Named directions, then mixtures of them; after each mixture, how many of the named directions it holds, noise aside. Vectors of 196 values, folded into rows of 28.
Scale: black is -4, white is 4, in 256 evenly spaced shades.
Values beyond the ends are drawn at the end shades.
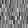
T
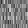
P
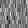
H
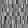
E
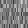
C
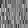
three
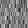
three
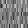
one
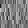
four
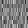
three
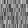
four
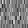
one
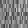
two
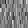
four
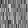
two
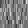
four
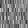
three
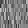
four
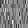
four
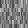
four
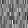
three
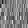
two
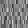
one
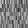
four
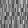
two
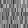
one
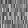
two
